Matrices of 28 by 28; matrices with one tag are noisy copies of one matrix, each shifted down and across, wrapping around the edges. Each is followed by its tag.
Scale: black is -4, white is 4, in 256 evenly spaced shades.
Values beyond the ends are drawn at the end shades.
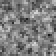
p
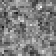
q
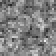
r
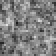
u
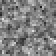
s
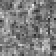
u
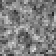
q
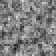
s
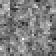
u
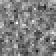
p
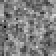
u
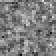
s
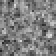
q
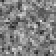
s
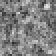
q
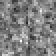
u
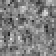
q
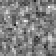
p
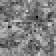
r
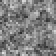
r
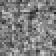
s
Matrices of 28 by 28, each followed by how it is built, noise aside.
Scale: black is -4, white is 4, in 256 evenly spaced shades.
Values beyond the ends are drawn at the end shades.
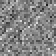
Hankel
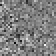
lower triangular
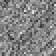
Hankel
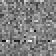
uneven rows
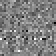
uneven rows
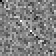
diagonal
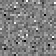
sparse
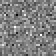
uneven rows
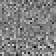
uneven rows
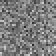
repeating rows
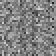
repeating rows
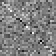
diagonal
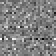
uneven rows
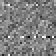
uneven rows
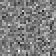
repeating rows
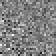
lower triangular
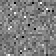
sparse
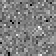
sparse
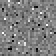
sparse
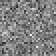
repeating columns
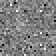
sparse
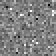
sparse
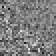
lower triangular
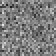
repeating rows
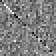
diagonal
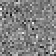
block diagonal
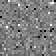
sparse
